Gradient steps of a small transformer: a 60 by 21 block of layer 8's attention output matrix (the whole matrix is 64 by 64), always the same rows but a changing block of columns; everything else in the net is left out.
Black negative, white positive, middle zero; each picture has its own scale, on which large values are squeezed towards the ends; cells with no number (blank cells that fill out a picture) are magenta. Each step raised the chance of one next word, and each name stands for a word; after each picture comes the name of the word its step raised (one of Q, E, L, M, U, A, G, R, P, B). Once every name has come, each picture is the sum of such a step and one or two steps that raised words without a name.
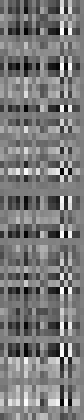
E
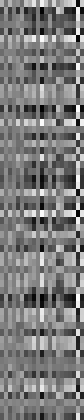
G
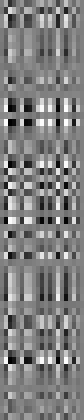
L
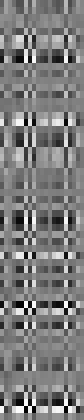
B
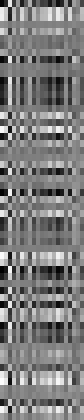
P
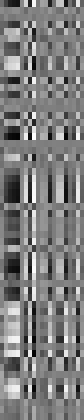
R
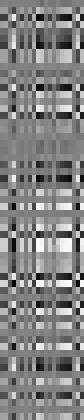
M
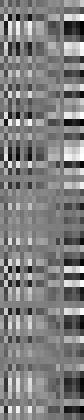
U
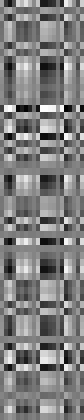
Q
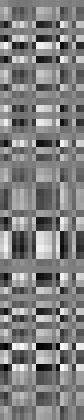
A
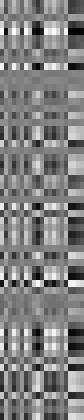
E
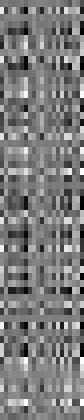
E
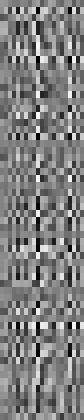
U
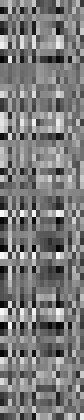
G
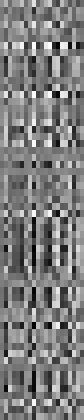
R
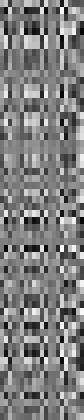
G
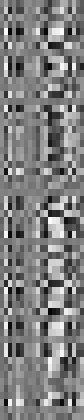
E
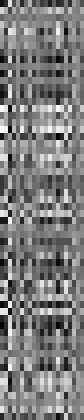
Q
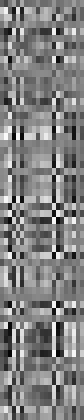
R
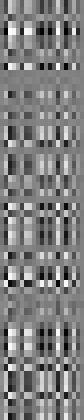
E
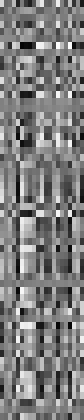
R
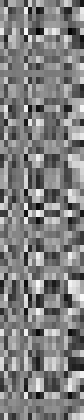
G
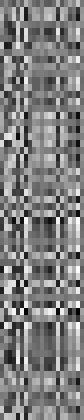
P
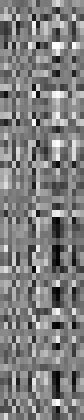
U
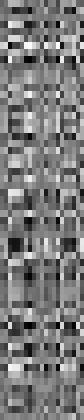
A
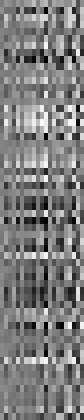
L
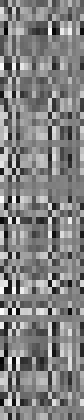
E
